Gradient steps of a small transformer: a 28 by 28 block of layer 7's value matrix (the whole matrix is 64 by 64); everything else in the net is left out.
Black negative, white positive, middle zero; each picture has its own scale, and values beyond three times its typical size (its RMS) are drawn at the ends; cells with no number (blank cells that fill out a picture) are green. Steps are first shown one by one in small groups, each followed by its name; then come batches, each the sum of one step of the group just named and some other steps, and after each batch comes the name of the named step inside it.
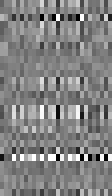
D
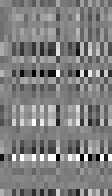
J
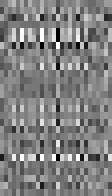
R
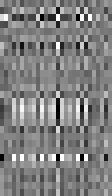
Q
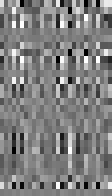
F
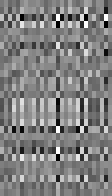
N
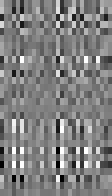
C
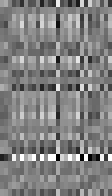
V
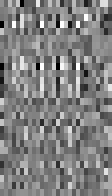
F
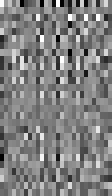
F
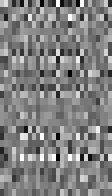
V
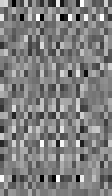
C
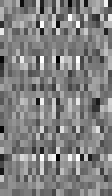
V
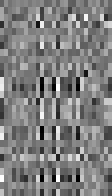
V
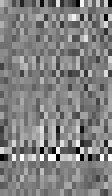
V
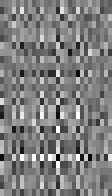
J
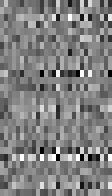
V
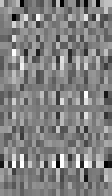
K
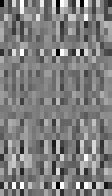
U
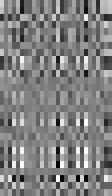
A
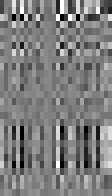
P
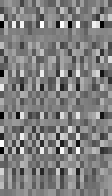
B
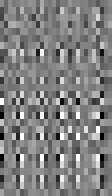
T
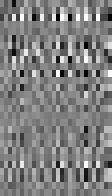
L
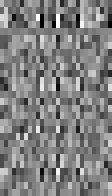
K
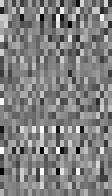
T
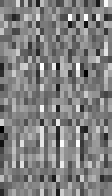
K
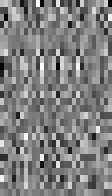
B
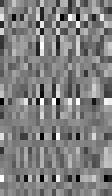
P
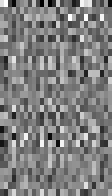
U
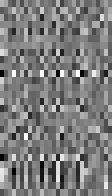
B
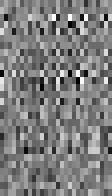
B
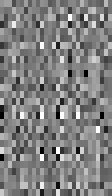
T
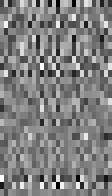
U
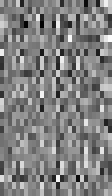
A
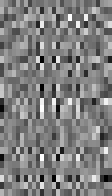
T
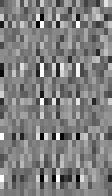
K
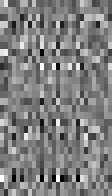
U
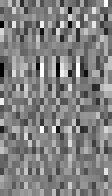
B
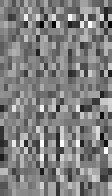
T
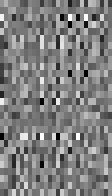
B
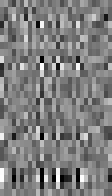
B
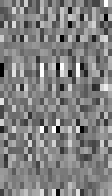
B
